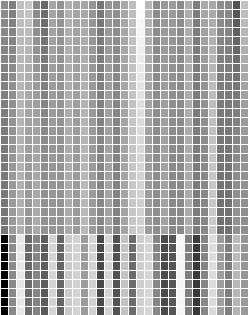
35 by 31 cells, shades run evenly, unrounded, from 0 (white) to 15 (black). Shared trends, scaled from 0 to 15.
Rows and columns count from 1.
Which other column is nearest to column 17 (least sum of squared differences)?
24
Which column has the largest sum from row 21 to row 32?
1
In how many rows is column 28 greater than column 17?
26
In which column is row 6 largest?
30
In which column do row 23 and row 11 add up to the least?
18
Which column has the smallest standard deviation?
20
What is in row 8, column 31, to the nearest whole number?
5
